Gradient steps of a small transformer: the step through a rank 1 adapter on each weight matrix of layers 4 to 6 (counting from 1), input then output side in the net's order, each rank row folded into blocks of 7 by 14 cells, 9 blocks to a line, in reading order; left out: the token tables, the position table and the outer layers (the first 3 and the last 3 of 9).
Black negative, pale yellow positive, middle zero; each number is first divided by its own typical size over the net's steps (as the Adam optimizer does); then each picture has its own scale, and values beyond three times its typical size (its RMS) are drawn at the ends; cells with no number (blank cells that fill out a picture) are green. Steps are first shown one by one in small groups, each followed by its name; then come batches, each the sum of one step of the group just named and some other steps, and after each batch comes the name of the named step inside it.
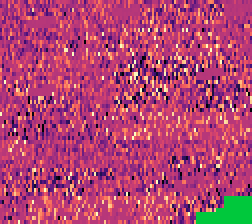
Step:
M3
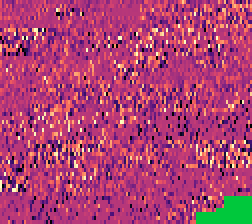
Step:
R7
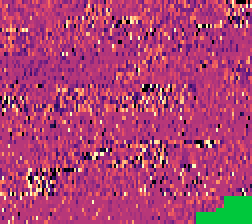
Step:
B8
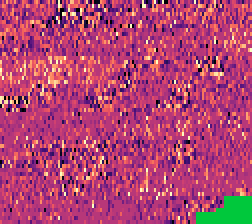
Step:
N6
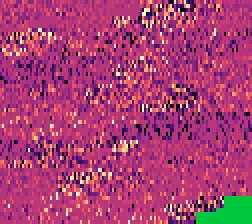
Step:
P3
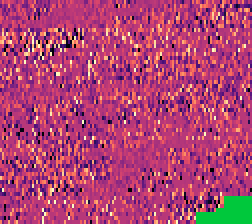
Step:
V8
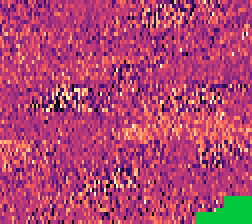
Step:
V8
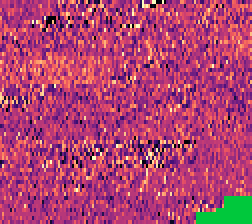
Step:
N6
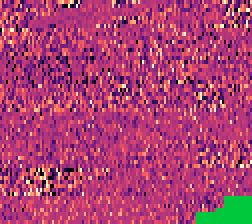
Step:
V8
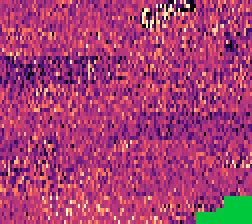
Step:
P3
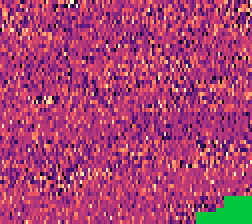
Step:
P3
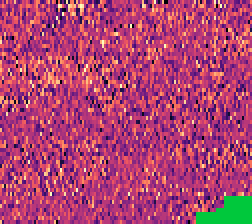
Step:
N6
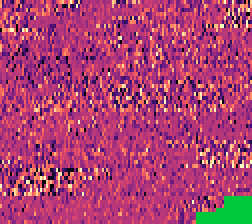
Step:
R7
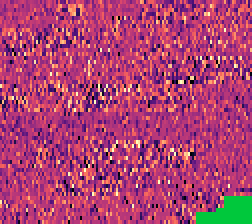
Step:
V8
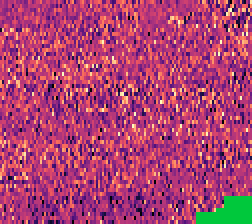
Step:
V8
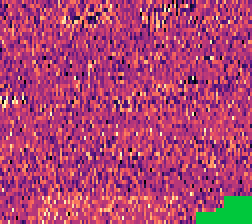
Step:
V8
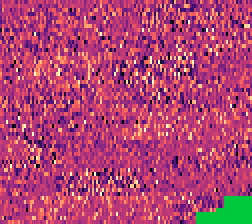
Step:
M3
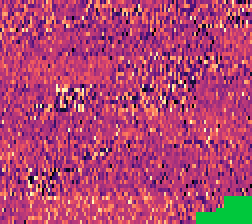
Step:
B8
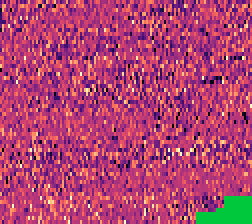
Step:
V8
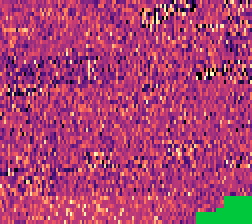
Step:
B8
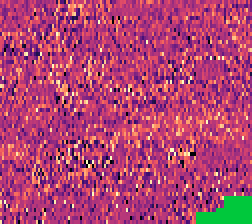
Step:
V8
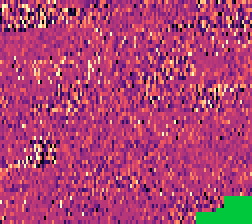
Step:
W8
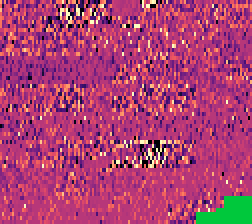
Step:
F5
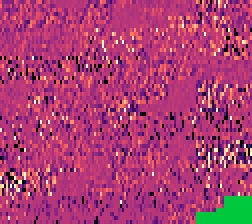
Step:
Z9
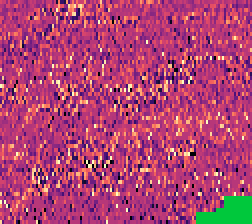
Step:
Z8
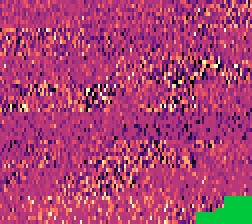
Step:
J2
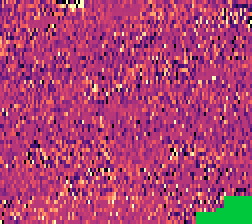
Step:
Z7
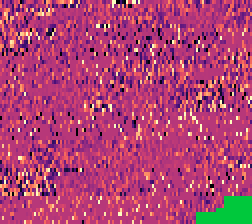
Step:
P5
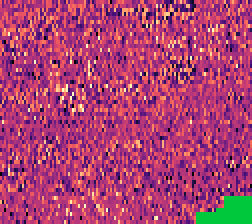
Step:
Z8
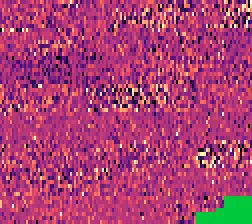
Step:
W8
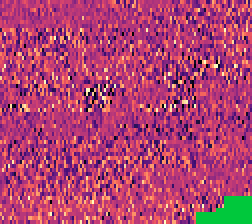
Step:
J2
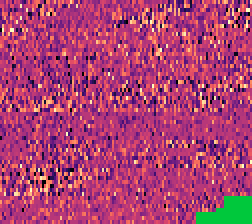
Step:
W8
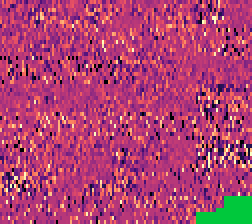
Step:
Z9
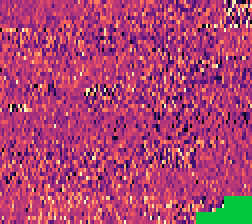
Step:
J2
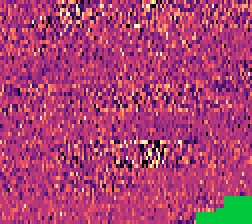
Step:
F5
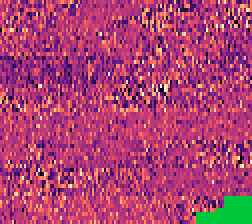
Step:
W8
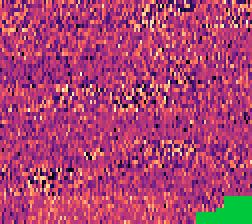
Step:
F5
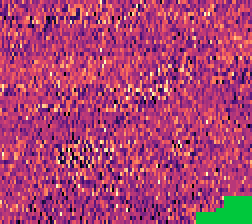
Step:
Z8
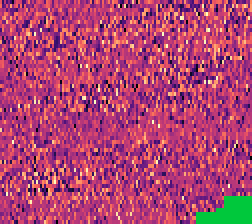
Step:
Z9
